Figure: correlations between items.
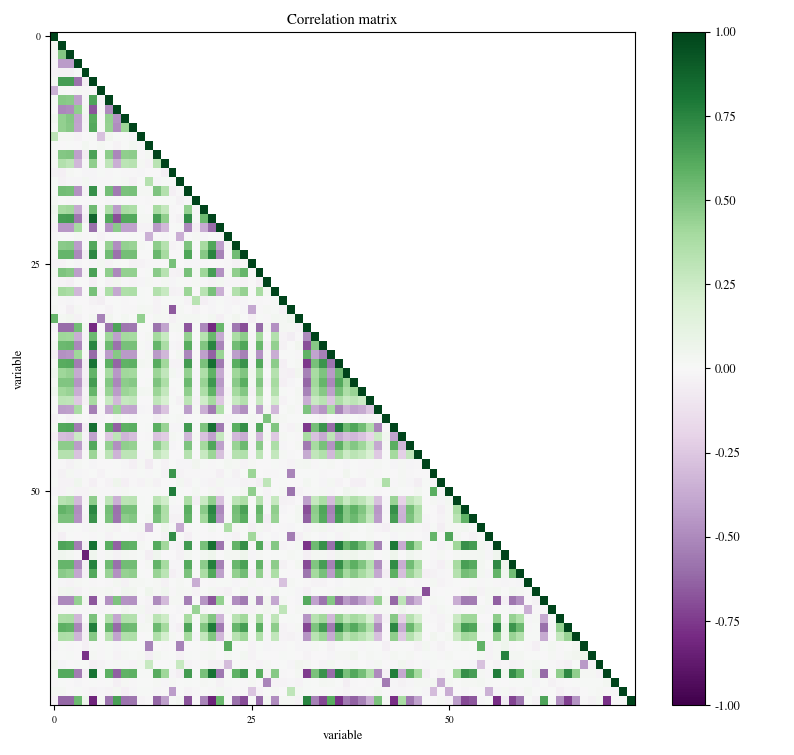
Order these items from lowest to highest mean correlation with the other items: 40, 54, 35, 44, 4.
35, 44, 4, 54, 40
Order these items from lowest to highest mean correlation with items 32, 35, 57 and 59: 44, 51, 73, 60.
51, 60, 44, 73
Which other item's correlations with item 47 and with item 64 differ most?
61
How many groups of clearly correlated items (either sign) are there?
8
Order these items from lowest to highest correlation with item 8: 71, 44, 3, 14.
14, 71, 44, 3
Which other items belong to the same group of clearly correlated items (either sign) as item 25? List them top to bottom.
15, 30, 48, 50, 55, 72
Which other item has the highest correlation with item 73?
32
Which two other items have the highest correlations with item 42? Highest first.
27, 49
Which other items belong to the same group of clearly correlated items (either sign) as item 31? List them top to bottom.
0, 6, 11
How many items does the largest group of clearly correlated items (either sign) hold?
44
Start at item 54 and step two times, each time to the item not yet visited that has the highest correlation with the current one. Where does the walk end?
22
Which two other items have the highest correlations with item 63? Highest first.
18, 29
